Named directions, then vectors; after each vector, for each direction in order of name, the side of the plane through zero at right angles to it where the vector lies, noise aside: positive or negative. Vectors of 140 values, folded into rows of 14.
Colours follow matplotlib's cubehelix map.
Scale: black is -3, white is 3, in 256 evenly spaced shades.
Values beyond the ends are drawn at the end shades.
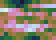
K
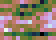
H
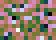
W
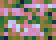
negative, positive, positive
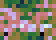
positive, positive, negative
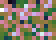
negative, positive, positive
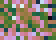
negative, negative, negative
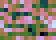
positive, negative, positive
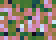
positive, positive, negative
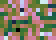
negative, negative, negative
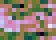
positive, positive, positive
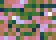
positive, negative, negative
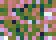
positive, negative, negative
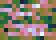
negative, positive, negative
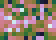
positive, positive, positive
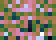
negative, negative, positive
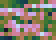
negative, positive, positive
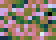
negative, positive, positive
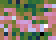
positive, positive, negative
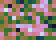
negative, positive, negative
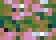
negative, negative, negative
